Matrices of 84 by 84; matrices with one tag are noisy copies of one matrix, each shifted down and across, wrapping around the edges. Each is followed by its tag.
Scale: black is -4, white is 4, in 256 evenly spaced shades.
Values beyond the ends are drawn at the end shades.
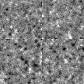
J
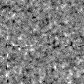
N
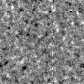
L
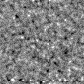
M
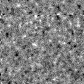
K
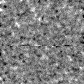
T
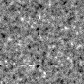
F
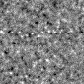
M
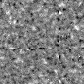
T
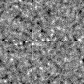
M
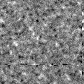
T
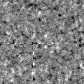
N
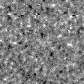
K
